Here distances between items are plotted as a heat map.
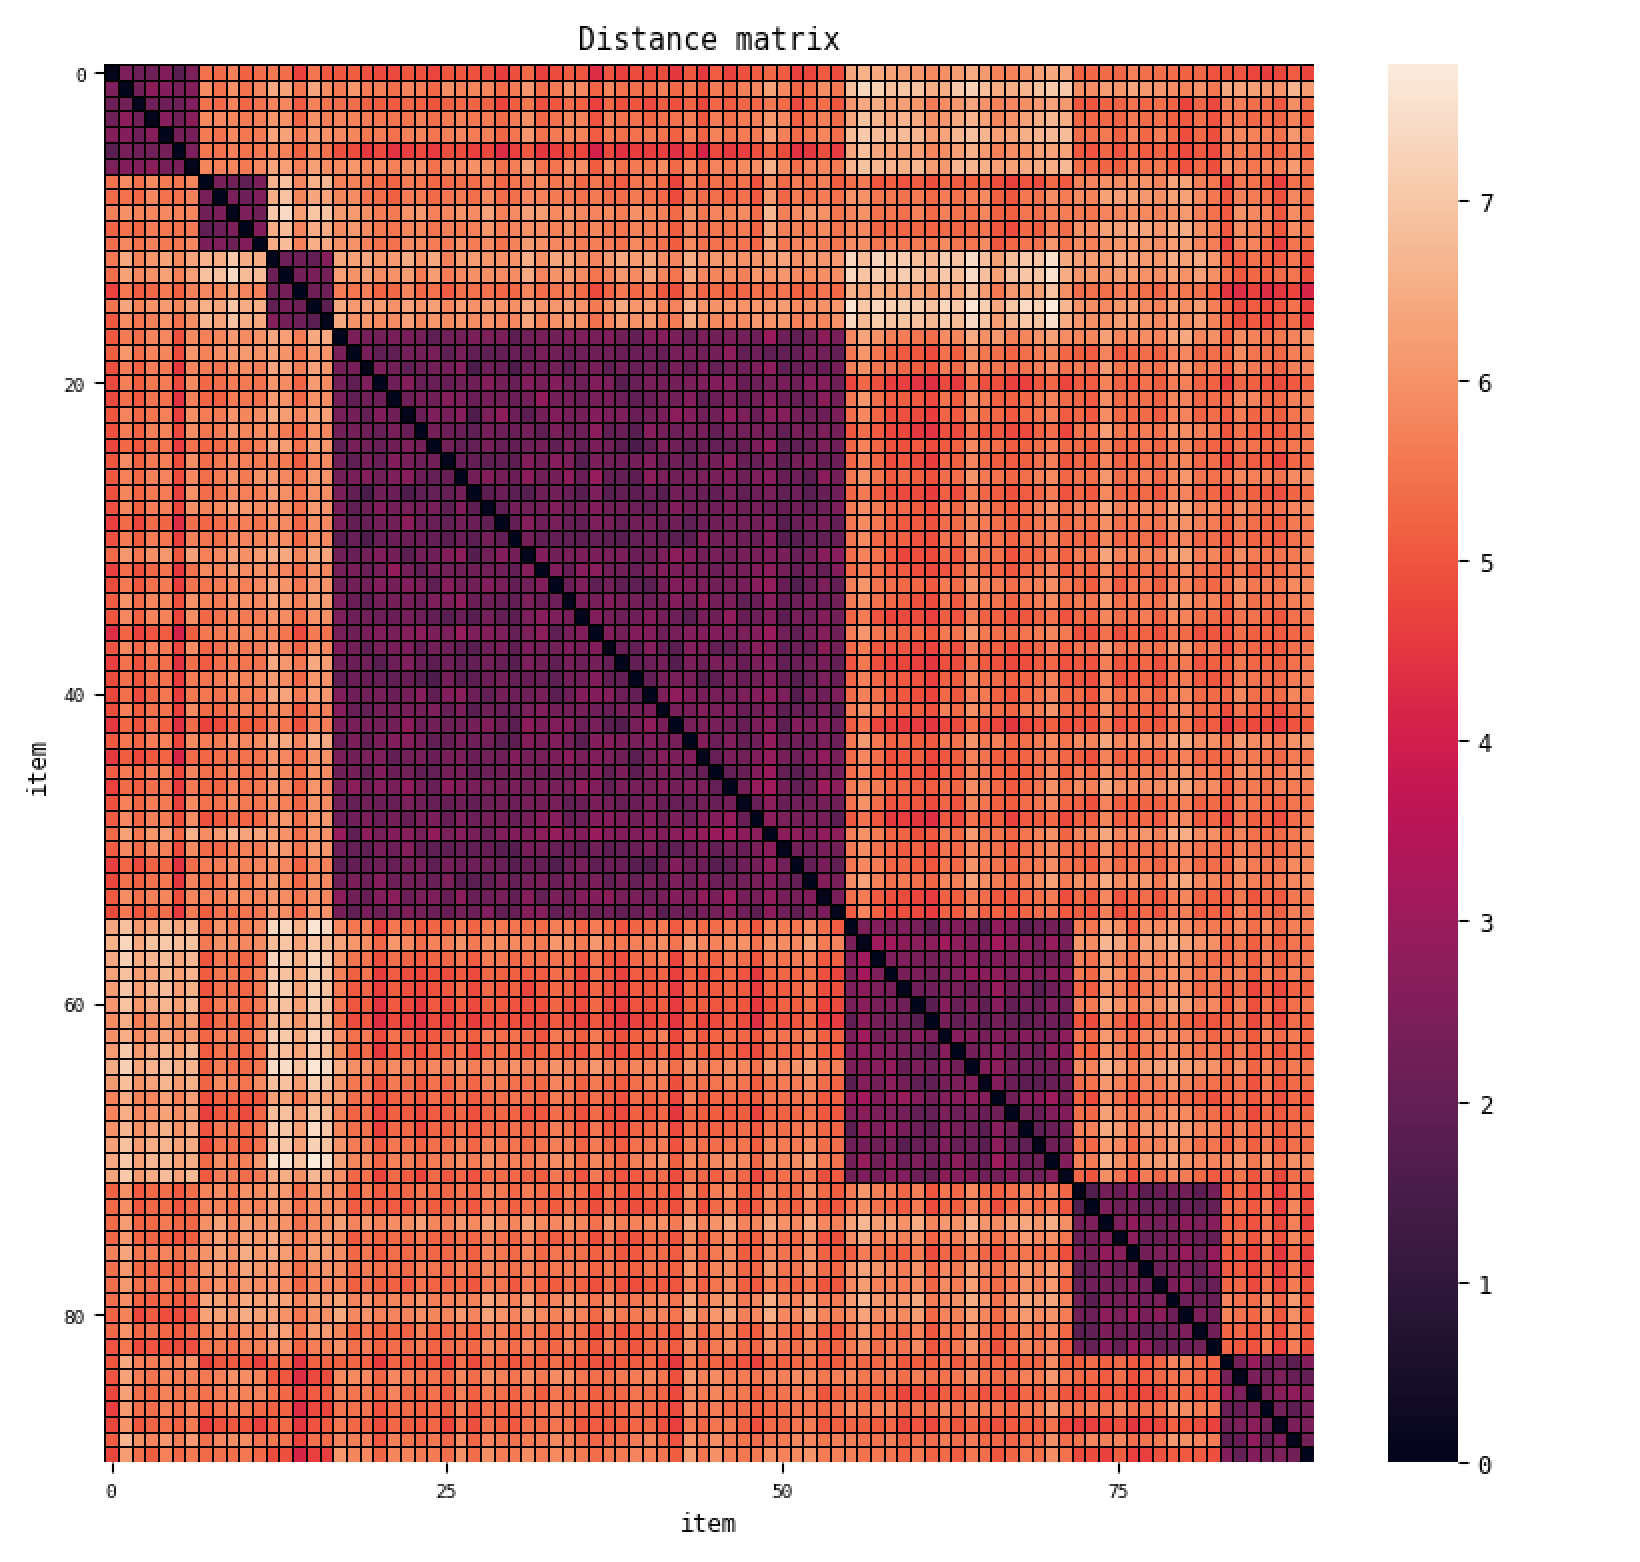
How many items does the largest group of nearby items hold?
38
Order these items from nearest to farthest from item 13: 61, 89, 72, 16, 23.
16, 89, 23, 72, 61
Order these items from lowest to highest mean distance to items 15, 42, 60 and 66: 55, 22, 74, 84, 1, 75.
55, 22, 84, 75, 74, 1
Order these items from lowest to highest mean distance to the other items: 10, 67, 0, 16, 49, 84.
49, 67, 0, 84, 10, 16
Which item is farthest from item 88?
1
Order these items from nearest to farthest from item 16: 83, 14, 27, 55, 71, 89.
14, 89, 83, 27, 71, 55
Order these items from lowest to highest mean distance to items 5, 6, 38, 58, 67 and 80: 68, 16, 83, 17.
68, 17, 83, 16
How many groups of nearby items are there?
7
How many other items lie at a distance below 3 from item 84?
6
